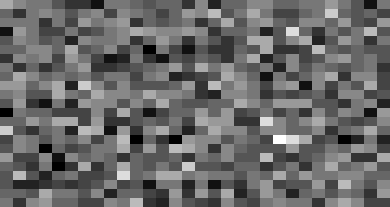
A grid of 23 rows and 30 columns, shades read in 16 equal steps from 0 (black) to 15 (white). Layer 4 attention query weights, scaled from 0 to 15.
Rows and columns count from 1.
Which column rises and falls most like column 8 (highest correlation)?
5
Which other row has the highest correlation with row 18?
22
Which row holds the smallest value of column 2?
21
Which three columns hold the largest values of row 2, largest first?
26, 17, 20
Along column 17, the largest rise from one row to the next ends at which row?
2
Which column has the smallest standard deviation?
28
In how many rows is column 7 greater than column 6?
12
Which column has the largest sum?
10
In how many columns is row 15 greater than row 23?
16
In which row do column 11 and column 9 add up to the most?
23
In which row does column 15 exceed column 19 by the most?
19
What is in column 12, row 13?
1
